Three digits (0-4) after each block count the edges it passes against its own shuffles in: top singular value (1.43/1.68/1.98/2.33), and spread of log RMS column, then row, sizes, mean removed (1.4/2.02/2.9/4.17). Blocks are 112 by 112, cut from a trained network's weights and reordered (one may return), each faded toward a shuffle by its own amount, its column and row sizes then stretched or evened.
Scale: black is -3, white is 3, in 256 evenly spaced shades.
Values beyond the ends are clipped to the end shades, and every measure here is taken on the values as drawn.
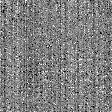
3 0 1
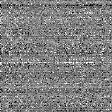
3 2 2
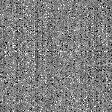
2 0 1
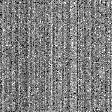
4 1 1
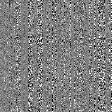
1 4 1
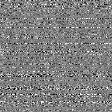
0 0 4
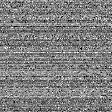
4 0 2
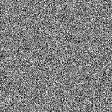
2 1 1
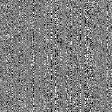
2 4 0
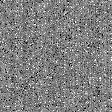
0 0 0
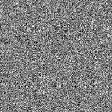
2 1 1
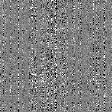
0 4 2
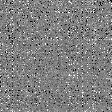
0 2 2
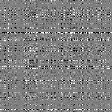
4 3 4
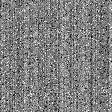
3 0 0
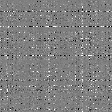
3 2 3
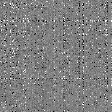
1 3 2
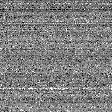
3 0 2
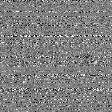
0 0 4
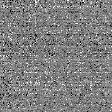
1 2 2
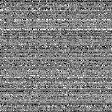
4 1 3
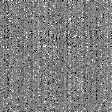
2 2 1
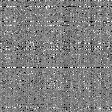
3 0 3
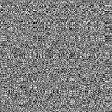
4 0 3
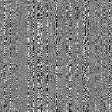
4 4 1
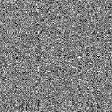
3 2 2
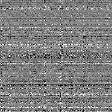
4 2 4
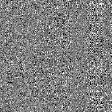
2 3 1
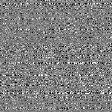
2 1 4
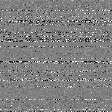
1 0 4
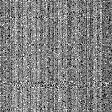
4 0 1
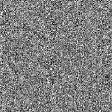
2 2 0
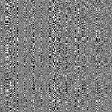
4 4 2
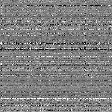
4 1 4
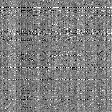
4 0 3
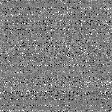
0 1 3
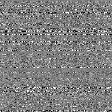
2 0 4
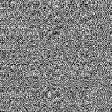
3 1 1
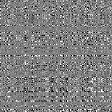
4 3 4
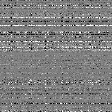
4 1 4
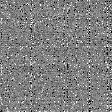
1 2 0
